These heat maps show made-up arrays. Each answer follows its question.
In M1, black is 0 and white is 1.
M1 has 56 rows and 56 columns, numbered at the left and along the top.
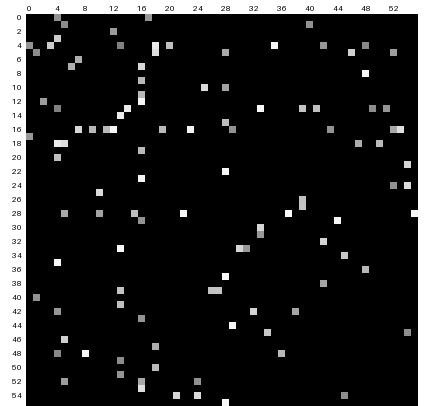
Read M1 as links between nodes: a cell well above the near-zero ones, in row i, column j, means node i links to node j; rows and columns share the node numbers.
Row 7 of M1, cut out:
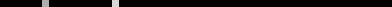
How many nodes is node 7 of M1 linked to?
2
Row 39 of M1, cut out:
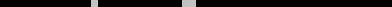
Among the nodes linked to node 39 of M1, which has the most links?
node 13
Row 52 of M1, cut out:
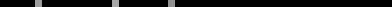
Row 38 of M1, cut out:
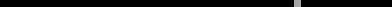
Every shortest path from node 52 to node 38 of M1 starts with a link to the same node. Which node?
node 5
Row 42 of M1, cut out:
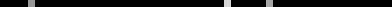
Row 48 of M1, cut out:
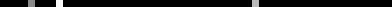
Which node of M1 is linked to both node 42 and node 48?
node 4
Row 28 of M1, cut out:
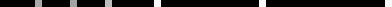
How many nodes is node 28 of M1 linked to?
6
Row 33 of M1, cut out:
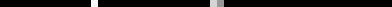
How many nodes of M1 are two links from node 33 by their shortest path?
6
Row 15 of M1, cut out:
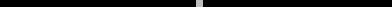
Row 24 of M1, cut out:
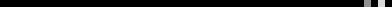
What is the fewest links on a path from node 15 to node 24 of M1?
4
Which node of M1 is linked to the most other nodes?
node 16
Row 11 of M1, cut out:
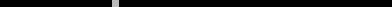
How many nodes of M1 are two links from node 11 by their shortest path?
9
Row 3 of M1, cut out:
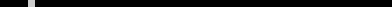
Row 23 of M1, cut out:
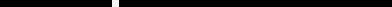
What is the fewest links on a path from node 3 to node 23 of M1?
6
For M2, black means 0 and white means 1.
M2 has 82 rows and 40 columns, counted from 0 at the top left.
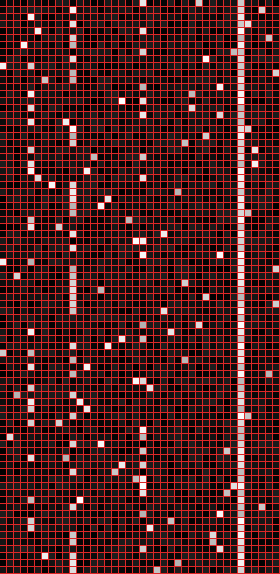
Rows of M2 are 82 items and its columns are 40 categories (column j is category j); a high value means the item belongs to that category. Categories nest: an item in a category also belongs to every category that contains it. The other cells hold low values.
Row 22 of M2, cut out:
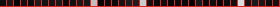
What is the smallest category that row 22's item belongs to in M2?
13
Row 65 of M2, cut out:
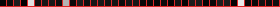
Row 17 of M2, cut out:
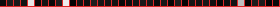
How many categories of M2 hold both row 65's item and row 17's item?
3
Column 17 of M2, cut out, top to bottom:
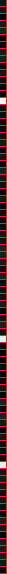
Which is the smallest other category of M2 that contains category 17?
20
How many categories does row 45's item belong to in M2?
1
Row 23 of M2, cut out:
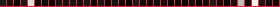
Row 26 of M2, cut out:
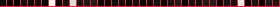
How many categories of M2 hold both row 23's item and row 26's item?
1
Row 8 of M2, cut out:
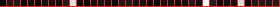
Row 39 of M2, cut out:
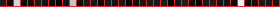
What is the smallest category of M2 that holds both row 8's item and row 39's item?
10
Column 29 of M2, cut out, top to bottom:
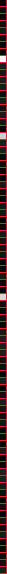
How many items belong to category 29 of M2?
3
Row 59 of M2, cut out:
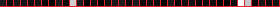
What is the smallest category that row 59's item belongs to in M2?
35
